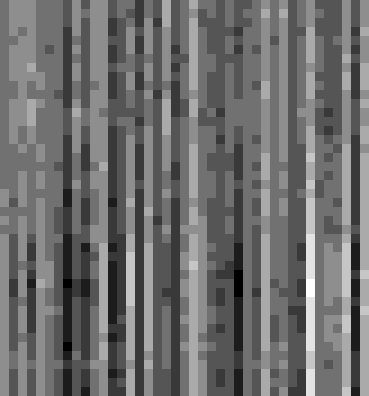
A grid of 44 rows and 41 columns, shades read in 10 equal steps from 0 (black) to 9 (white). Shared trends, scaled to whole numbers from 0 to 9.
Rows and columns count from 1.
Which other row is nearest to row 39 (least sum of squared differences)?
36
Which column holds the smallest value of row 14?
16
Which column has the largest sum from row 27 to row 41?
35
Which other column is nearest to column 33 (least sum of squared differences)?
18
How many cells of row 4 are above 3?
24
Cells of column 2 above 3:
27
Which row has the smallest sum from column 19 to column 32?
33
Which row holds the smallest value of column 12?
13
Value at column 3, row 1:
5
